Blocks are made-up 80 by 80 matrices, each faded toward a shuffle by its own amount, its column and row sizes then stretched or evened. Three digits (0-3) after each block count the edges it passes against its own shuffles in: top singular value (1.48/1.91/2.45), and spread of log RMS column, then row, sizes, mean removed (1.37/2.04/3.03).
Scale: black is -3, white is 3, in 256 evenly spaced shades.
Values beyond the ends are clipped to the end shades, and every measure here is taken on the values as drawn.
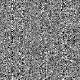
1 2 0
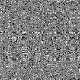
2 0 1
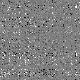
0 2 2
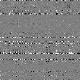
3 1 3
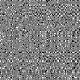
3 1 2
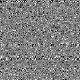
2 1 2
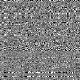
2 1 3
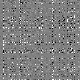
2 3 3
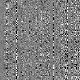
2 3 1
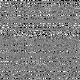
0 1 3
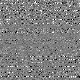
1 0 3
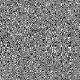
2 2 1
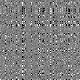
3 3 2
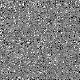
0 1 2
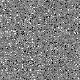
1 1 1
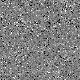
0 1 1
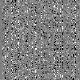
1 3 0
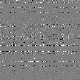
2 1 3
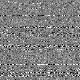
2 0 3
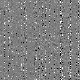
1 3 0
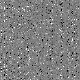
0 2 0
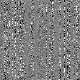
0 3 0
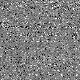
0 0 2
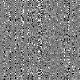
2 3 0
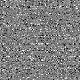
2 0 2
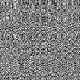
3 0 1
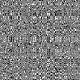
3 2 1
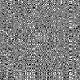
3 1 2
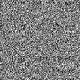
2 1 0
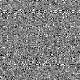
2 0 2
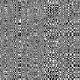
3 3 2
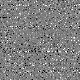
1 0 2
